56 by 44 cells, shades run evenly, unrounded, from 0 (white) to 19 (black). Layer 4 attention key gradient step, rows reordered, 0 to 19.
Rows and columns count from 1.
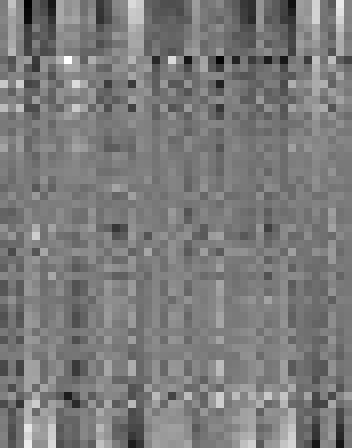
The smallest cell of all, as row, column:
8, 9
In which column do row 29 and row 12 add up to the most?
34
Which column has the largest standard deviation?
4
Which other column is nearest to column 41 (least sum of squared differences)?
11
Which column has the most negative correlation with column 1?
14
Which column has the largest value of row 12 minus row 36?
28
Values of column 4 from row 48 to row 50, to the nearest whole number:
7 7 10
